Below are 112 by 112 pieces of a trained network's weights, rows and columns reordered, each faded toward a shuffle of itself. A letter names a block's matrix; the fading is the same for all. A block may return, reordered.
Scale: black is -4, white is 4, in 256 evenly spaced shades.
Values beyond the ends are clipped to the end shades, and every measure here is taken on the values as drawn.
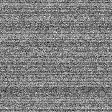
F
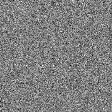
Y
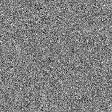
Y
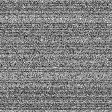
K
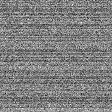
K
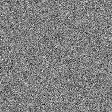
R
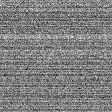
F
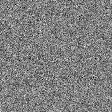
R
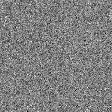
Y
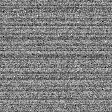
K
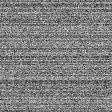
F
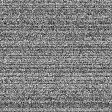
F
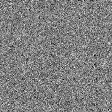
Y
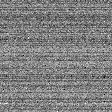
K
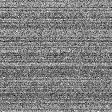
F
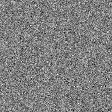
Y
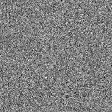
R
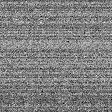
F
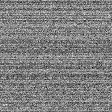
F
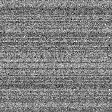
F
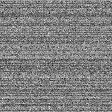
K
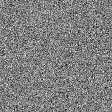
R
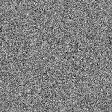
R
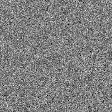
Y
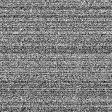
F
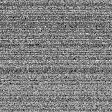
F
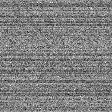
K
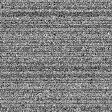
K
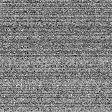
K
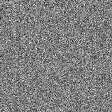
R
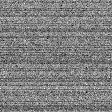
K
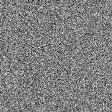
Y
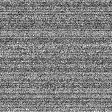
F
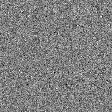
Y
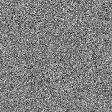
Y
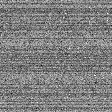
K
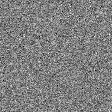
Y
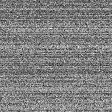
F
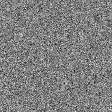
R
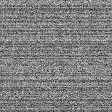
K
